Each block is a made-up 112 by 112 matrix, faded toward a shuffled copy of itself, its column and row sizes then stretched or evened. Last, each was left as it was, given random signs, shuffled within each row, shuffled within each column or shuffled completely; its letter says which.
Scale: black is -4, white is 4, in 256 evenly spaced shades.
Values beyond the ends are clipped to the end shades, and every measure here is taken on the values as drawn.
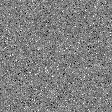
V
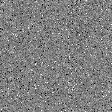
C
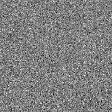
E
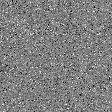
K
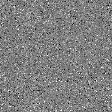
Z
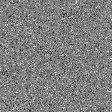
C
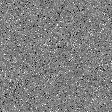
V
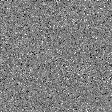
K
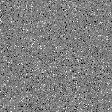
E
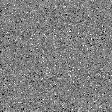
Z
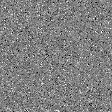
Z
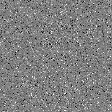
E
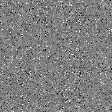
Z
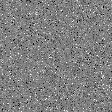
C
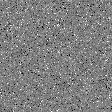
V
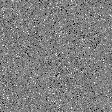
C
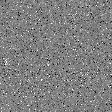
K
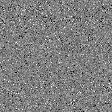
Z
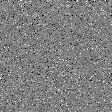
K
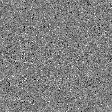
Z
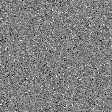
V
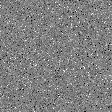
V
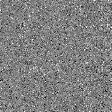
E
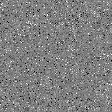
E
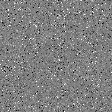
Z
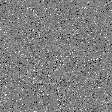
Z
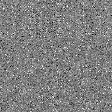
E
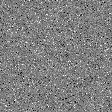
V
